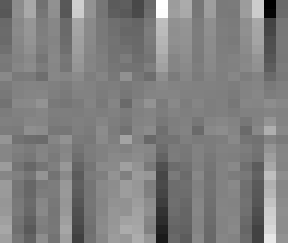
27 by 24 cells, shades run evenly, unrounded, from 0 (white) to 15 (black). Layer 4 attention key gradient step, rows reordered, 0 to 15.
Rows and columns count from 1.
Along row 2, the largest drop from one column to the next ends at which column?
14
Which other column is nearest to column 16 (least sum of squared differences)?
18
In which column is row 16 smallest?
11
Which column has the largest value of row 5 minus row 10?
23
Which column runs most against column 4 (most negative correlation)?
5
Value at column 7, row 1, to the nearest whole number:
3
